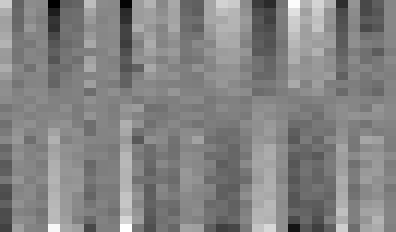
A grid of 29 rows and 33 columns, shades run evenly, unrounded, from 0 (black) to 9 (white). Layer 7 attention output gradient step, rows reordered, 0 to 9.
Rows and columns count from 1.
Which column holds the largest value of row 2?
25
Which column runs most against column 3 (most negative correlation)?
17
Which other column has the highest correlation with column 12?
3
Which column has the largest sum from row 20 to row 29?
11
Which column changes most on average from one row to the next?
8
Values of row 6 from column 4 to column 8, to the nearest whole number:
5 3 4 4 6
